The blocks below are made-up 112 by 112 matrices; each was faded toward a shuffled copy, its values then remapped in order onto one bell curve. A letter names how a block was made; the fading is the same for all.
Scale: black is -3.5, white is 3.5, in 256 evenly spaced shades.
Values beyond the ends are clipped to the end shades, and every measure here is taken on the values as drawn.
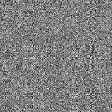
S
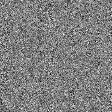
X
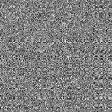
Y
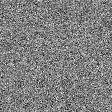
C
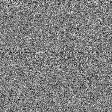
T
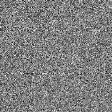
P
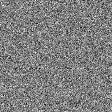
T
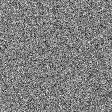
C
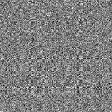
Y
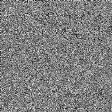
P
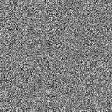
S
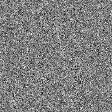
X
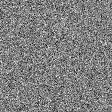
C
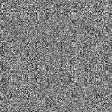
S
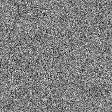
X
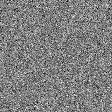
C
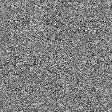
P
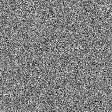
T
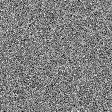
C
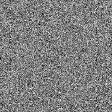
X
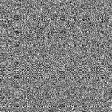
Y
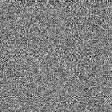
Y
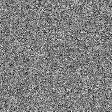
T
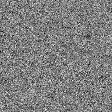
T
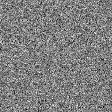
T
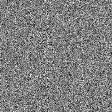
X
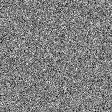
C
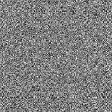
S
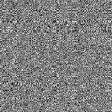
Y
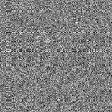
Y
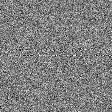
T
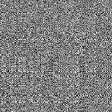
S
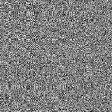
S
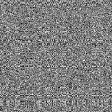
Y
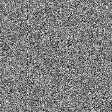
X
